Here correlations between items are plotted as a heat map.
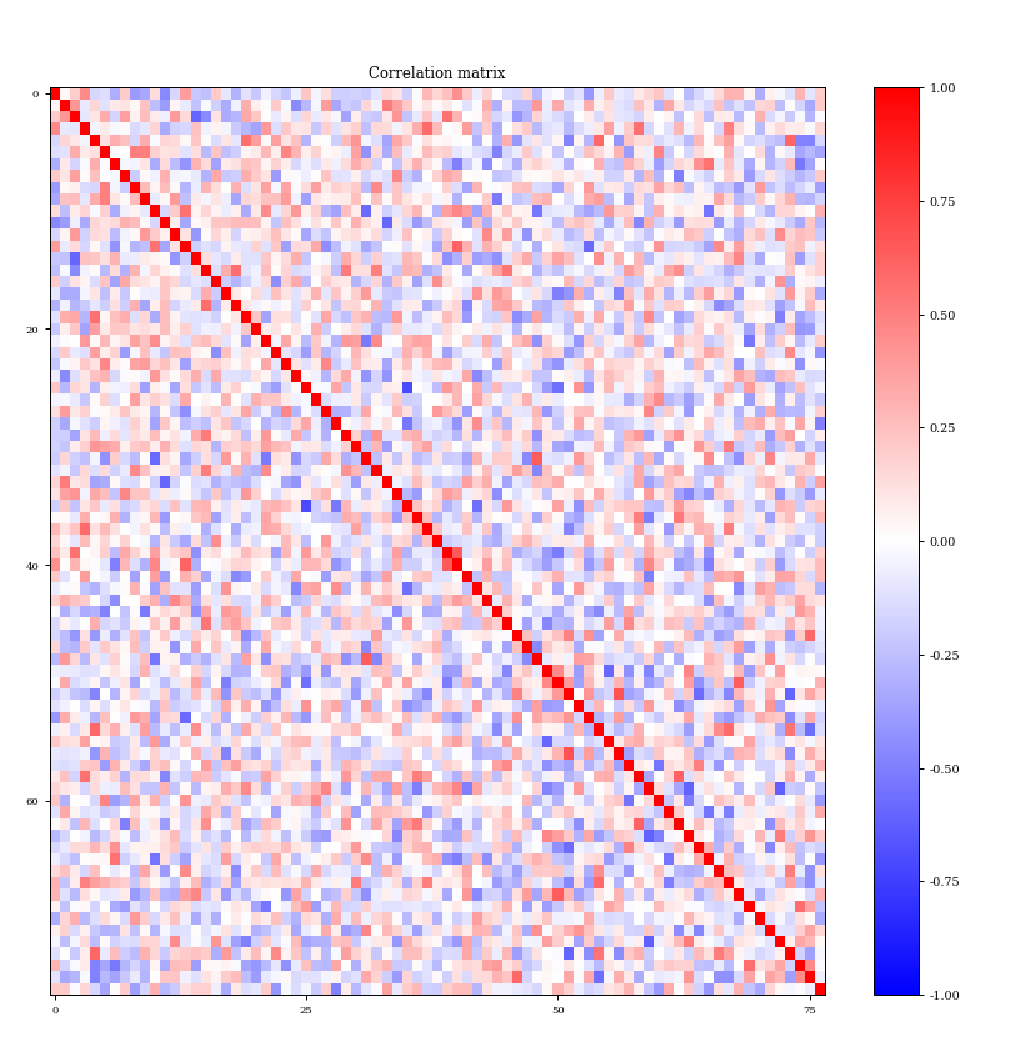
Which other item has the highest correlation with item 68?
50
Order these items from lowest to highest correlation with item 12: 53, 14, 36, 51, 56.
14, 51, 56, 36, 53
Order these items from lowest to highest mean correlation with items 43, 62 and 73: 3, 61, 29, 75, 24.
75, 24, 61, 3, 29
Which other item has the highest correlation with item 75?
46
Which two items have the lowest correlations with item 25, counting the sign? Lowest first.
35, 50
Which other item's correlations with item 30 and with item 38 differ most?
16
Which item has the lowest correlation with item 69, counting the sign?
21
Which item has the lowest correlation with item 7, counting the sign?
62
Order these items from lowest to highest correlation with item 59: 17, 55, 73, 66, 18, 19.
73, 66, 55, 18, 17, 19
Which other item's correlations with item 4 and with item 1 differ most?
33
